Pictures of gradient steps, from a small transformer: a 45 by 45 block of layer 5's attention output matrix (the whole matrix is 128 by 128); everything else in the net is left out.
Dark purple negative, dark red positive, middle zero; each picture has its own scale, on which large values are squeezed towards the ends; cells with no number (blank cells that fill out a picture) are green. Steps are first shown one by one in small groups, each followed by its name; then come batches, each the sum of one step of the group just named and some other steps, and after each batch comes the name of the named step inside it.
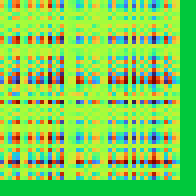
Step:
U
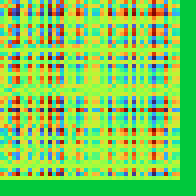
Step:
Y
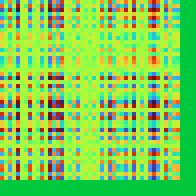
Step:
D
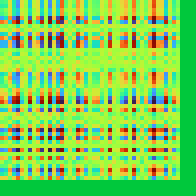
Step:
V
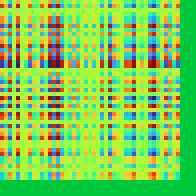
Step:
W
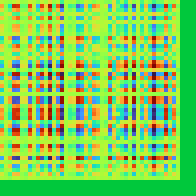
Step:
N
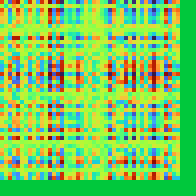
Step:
U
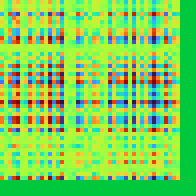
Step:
U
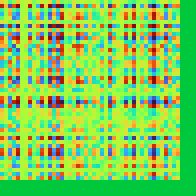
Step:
W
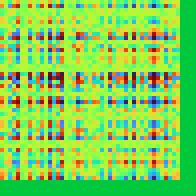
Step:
U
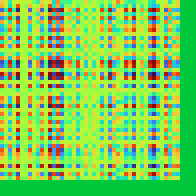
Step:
D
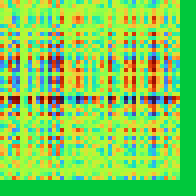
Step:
W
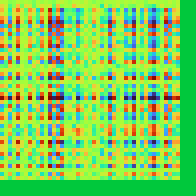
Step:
W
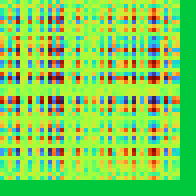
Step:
V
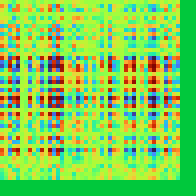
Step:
W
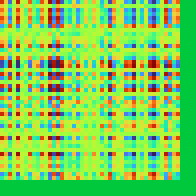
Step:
W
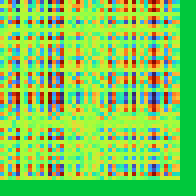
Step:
D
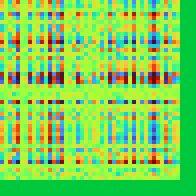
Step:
U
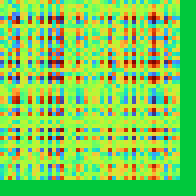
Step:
V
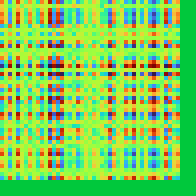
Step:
W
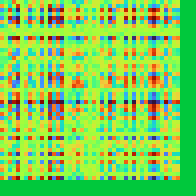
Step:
D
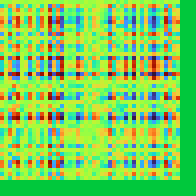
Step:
N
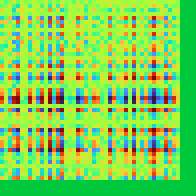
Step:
V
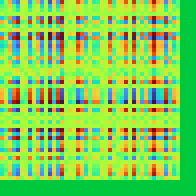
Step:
V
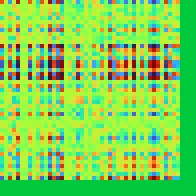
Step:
N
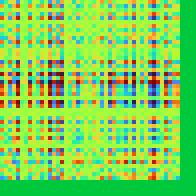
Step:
U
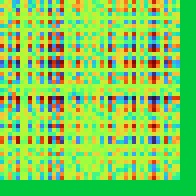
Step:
W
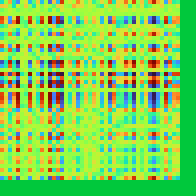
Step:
W
